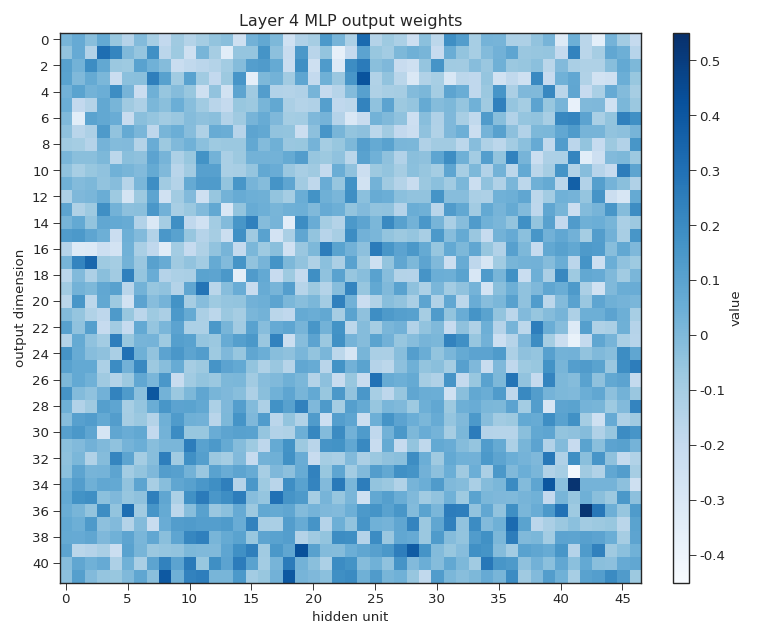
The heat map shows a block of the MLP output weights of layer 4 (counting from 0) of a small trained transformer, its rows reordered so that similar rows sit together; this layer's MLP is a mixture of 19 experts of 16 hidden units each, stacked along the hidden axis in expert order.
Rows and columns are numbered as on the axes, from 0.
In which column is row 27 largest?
7
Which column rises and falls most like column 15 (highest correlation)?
20
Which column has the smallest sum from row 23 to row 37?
16
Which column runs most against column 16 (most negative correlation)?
13
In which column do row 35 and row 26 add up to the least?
24
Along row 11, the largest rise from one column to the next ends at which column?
41
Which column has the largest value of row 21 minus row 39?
4
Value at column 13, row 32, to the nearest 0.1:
-0.1
